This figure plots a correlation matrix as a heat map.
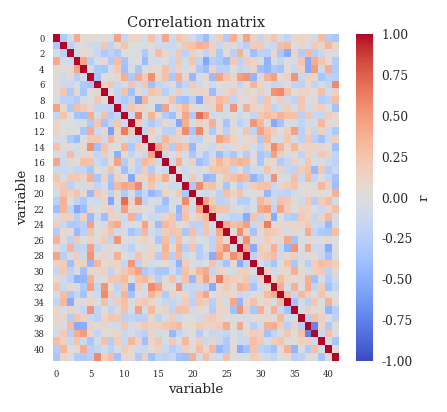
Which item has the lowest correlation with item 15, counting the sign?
9
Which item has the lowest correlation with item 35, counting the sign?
40
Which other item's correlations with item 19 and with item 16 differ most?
21
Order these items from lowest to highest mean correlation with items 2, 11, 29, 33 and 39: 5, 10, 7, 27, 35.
5, 27, 35, 10, 7
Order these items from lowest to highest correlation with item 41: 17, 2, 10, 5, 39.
39, 5, 17, 2, 10
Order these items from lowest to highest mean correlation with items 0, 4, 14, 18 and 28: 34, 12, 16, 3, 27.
34, 12, 27, 3, 16
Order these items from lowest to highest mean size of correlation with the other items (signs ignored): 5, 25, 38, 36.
36, 38, 25, 5
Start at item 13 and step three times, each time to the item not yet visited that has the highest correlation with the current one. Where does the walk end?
22
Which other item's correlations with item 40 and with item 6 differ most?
4
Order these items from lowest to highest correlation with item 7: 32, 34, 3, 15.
3, 15, 34, 32
